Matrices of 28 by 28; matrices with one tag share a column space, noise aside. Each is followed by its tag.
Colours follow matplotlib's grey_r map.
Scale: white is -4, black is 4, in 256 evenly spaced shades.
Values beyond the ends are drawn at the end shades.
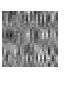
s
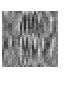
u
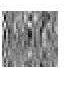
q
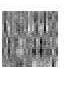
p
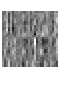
p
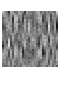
u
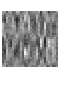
u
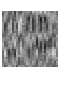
u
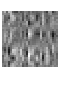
s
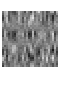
s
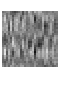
u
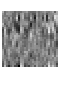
q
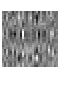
s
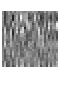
q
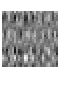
s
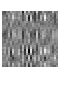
s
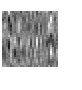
u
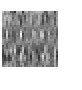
s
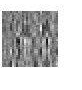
p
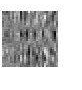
s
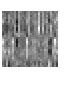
p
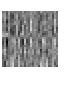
p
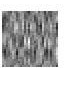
u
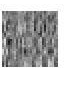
p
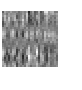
s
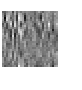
q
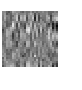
q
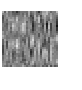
u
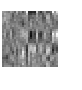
s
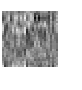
q
